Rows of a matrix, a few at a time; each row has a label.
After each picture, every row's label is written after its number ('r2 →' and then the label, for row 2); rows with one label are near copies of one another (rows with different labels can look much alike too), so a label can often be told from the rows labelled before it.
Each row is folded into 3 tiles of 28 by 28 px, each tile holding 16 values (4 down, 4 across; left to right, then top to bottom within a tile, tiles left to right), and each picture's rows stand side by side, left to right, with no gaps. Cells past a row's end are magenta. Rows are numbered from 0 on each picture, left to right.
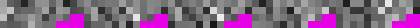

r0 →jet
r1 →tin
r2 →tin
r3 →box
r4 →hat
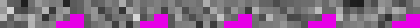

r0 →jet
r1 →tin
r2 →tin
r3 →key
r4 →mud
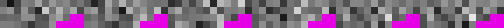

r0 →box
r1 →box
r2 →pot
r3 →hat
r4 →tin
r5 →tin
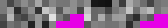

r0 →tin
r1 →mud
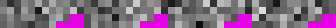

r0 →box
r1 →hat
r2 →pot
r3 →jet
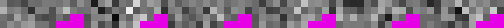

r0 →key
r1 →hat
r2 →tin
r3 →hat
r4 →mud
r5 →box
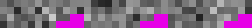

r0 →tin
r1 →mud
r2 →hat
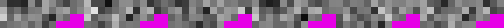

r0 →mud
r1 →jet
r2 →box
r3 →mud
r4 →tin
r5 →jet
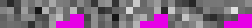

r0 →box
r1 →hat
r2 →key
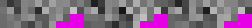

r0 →box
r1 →box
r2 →box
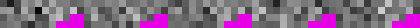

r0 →box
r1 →tin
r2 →box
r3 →jet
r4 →hat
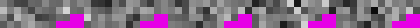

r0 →key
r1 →mud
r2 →box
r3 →pot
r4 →box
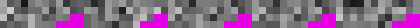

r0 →jet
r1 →box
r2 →jet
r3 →jet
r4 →mud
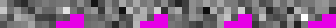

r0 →key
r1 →box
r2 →box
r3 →tin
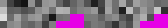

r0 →mud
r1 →box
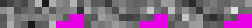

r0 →pot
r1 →key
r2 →key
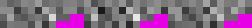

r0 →tin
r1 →tin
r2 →tin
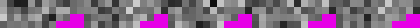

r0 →mud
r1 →hat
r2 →pot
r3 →pot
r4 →hat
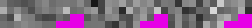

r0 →key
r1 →box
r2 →hat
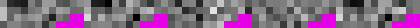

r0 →mud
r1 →mud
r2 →hat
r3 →tin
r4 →mud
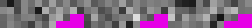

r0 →box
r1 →tin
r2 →mud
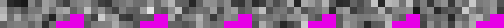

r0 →mud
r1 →key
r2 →jet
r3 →pot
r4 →pot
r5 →hat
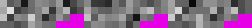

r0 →jet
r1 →mud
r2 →jet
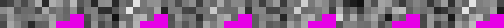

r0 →pot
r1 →hat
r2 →hat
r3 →hat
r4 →mud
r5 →hat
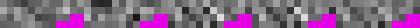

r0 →key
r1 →mud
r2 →tin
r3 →tin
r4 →tin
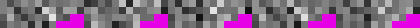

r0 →tin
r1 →pot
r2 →hat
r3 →tin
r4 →hat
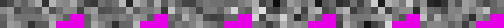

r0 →pot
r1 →pot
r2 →key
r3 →jet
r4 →pot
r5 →mud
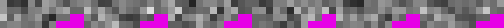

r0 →mud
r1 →key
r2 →jet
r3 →box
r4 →mud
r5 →key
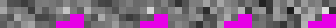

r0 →key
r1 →key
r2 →box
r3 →box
